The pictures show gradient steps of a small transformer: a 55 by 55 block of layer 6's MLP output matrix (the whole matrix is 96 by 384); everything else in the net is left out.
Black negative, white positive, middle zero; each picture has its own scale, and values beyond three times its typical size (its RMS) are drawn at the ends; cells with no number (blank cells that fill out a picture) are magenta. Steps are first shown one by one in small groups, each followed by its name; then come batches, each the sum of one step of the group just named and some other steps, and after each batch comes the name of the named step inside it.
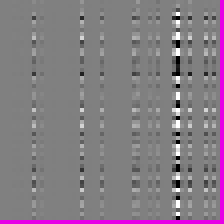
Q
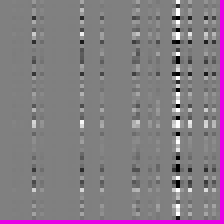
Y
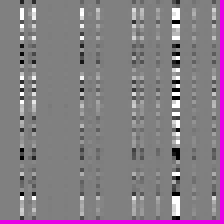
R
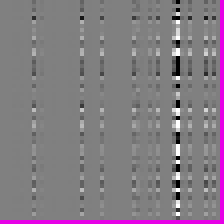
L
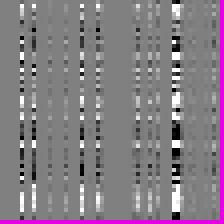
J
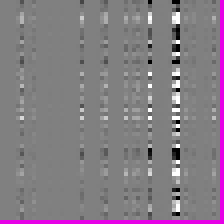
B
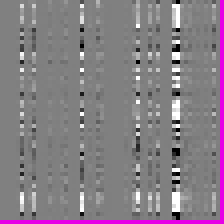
J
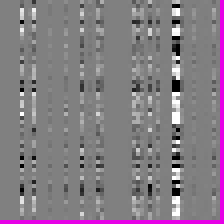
R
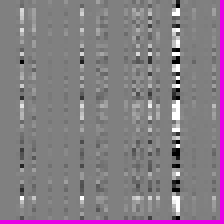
R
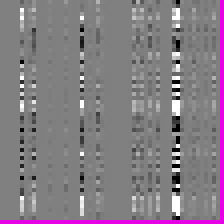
R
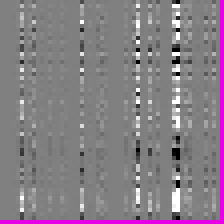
J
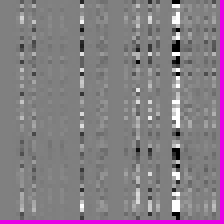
B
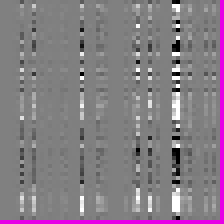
J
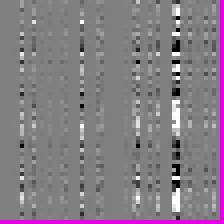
Y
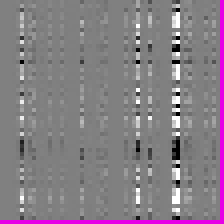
B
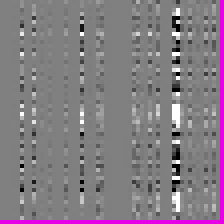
Y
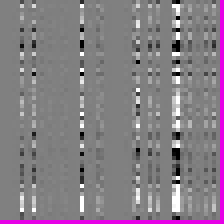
J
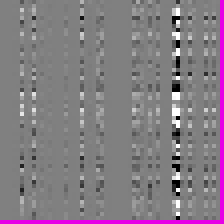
Q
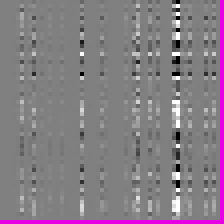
L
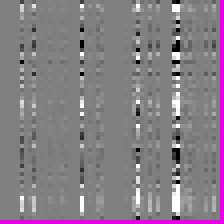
J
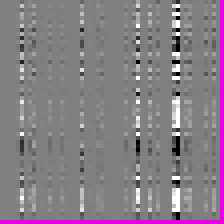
J
